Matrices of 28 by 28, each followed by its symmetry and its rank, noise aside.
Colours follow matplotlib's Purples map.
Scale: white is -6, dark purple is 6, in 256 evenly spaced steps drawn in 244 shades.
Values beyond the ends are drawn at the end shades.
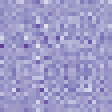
no symmetry, rank four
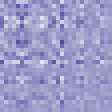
antisymmetric, rank two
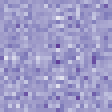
no symmetry, rank four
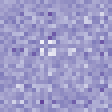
symmetric, rank three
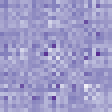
symmetric, rank four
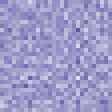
no symmetry, rank four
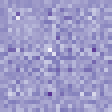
symmetric, rank four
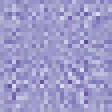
antisymmetric, rank four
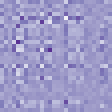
no symmetry, rank three
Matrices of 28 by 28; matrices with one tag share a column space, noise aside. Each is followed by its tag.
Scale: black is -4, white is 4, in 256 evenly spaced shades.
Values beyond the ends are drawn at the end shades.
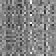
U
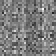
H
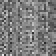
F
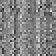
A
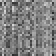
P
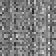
H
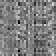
P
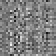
F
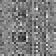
F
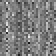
F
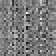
H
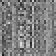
P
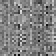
U
